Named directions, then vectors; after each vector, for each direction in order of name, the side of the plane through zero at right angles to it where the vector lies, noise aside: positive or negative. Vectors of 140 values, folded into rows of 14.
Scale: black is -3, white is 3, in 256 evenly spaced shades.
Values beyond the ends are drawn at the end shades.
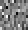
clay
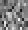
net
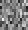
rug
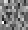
positive, negative, negative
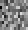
negative, positive, positive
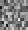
negative, positive, positive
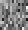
negative, negative, negative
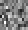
negative, positive, negative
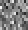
positive, positive, negative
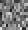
positive, positive, positive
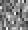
positive, positive, negative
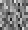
negative, negative, negative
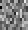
negative, negative, positive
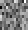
negative, negative, positive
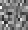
positive, negative, negative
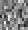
negative, positive, negative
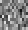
negative, positive, negative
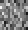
positive, negative, negative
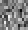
negative, positive, negative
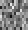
negative, negative, positive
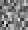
negative, positive, positive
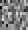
negative, positive, positive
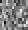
positive, negative, positive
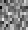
negative, positive, positive
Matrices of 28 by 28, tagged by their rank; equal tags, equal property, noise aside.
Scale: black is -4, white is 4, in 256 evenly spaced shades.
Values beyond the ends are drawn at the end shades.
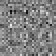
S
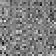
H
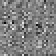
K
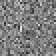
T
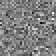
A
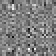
H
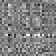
S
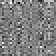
H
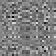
H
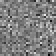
T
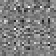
H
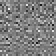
K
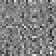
K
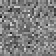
A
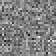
T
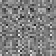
K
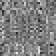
H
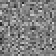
T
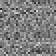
K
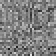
A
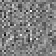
A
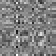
S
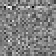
H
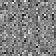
K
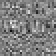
H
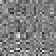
S
